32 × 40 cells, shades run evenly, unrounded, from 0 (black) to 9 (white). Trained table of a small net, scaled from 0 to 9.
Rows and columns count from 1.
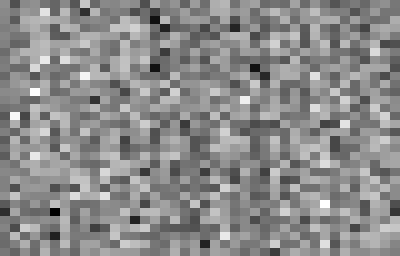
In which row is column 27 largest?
15
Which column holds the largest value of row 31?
33
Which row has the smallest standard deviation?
32
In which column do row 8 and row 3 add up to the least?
16
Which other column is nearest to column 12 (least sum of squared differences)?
30
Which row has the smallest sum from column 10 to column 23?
29
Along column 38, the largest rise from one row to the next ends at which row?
23
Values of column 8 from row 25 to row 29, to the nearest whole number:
8 4 4 3 4
